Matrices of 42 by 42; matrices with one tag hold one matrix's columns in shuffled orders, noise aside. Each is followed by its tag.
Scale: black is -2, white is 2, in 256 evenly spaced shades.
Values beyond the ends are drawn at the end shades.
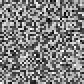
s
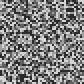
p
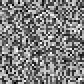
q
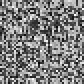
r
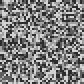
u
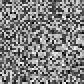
p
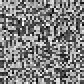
r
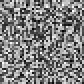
r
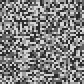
s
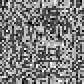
r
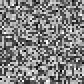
q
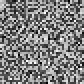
p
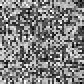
r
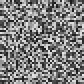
s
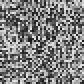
r
